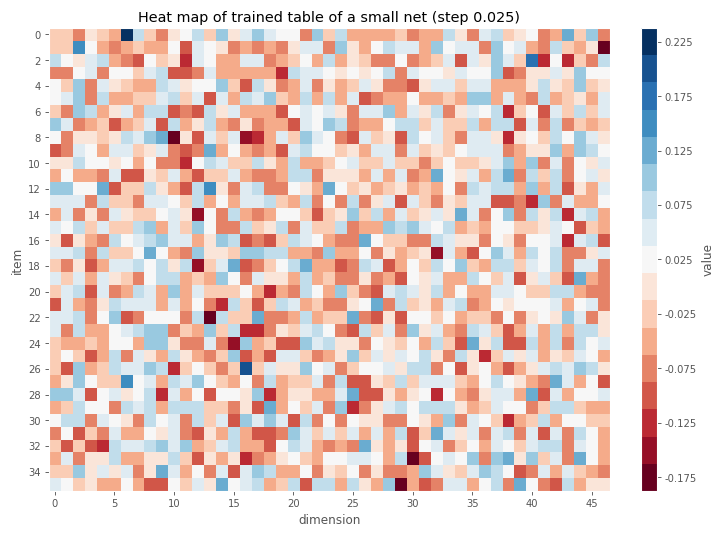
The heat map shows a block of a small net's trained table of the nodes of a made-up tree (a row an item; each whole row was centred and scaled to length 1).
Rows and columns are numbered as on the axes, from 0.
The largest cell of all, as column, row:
6, 0
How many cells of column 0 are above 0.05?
4
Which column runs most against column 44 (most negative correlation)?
12
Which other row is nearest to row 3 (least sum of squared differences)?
9
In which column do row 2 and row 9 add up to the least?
11
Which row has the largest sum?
26
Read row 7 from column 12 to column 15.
0 0.075 -0.05 -0.075
